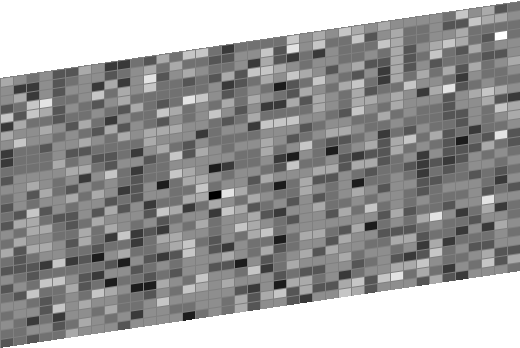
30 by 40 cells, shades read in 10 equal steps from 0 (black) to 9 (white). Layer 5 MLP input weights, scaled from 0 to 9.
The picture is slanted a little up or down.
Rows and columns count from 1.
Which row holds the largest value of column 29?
21
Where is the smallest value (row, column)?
17, 17
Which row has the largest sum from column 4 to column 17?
9
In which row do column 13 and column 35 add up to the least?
15
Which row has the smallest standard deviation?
11
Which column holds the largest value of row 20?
10
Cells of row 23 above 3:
27
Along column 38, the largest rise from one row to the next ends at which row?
22
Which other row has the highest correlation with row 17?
19
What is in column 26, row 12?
6
